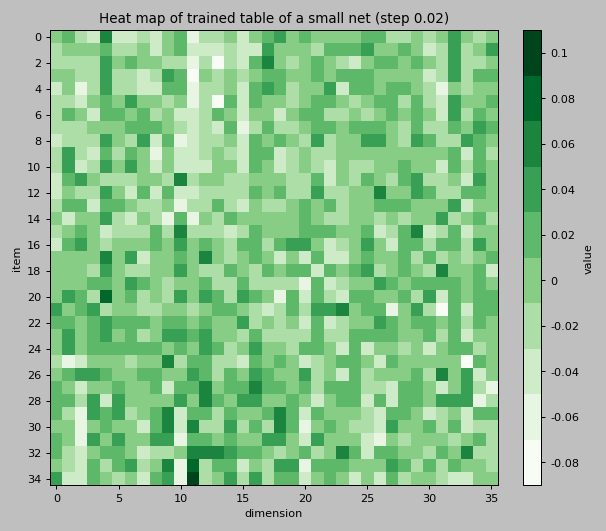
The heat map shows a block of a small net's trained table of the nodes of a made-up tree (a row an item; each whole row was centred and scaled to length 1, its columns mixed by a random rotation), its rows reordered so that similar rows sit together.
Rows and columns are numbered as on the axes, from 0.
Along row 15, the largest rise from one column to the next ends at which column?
10
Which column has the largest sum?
4
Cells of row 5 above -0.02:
23
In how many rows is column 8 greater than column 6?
12
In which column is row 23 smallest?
33
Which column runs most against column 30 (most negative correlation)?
20
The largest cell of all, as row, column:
34, 11
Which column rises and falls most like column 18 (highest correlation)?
9
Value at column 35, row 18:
-0.04
